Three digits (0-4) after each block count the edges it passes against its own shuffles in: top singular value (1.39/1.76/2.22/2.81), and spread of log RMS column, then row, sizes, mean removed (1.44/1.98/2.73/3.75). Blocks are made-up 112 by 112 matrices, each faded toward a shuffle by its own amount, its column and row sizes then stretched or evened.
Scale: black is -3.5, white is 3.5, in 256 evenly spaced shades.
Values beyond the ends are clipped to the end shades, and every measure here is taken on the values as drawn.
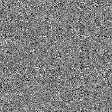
2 1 2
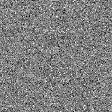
1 1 0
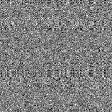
3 0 2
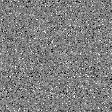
0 0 2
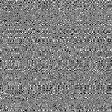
4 0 3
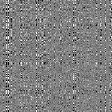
4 4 2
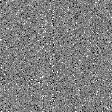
2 2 0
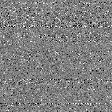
2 0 3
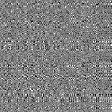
4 2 3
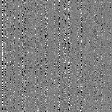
3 4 0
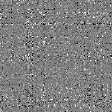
0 3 3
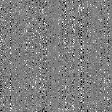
0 4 0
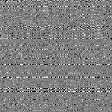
4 0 4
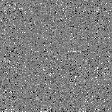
1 2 2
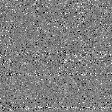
1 1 3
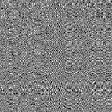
4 1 2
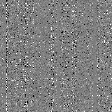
2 3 1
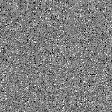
2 1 0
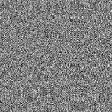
3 1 0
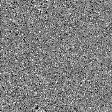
0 1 0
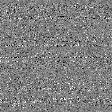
1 0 3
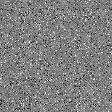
0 1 1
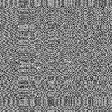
4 1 0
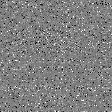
1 0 2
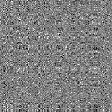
4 2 1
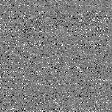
2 1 3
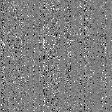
1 4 1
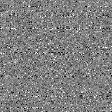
2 0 3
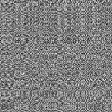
4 0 3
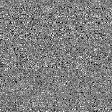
2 0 3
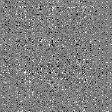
0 3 3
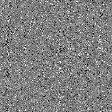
1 2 0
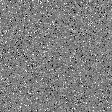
0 0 0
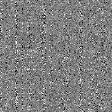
1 3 1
